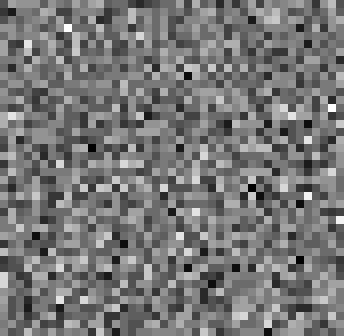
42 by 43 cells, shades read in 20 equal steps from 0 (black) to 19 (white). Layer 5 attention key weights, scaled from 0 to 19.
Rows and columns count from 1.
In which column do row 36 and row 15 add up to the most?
1
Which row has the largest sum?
23
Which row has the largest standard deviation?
24
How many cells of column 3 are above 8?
22
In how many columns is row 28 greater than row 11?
22
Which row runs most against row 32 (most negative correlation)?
34
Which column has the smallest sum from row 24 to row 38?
38
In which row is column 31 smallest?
25
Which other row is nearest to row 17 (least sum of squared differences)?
5
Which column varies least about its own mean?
21
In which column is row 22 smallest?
35
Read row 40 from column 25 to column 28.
5 10 11 9
